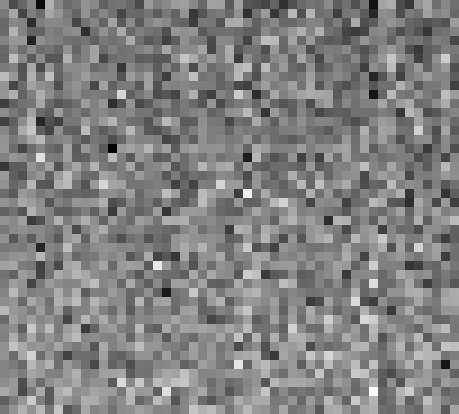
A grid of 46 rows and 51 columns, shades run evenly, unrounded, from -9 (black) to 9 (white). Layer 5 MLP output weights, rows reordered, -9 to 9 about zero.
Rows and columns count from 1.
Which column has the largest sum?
4
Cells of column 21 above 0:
27
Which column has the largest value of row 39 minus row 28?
5
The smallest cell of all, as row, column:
17, 13
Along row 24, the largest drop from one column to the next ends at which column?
19
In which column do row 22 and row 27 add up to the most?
28
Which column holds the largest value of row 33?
22
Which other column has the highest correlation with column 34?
14
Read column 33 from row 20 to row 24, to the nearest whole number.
3 0 -1 2 3
